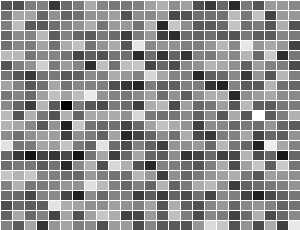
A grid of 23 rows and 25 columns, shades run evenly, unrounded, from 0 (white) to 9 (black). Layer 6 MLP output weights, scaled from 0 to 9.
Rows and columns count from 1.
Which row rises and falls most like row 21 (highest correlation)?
10
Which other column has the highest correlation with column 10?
22
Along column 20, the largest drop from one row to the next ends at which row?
2
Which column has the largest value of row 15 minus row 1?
14
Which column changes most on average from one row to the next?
12
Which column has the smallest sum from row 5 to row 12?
4
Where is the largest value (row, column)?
11, 6
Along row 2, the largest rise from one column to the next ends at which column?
23
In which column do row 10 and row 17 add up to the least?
8
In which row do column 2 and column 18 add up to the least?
19
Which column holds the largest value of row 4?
15
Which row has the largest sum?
16
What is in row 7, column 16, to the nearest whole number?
4
